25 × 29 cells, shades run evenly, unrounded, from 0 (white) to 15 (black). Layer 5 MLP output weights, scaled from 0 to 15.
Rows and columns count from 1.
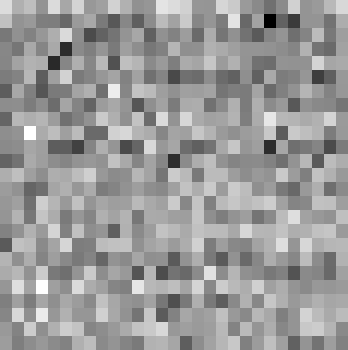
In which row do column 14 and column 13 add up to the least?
24
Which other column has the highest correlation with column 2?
4
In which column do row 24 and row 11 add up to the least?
13
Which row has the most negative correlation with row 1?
22
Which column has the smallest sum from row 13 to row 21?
17
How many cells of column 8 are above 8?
3
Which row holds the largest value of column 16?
25
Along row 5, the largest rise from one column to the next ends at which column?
5
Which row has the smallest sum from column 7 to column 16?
1
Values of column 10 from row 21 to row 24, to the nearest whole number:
7 5 5 6
